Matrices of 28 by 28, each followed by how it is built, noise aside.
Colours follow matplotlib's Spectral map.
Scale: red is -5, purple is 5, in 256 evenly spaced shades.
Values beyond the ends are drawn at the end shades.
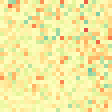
upper triangular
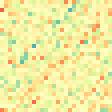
Hankel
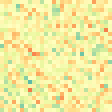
Toeplitz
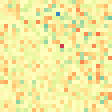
upper triangular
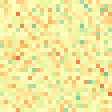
Toeplitz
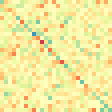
diagonal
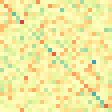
diagonal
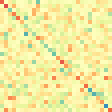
diagonal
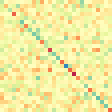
diagonal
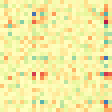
low rank
